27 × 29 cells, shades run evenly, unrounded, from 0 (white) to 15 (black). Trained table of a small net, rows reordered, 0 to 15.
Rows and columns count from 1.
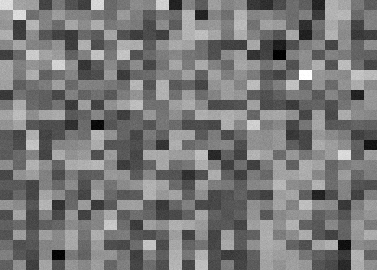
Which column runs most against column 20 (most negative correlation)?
8
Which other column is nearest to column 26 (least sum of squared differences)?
15
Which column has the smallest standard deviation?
9
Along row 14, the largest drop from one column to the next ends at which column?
3
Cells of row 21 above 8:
13
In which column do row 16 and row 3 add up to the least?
27
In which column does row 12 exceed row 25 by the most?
26
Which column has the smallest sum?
14
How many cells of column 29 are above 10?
5
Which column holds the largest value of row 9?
16
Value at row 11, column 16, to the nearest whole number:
7
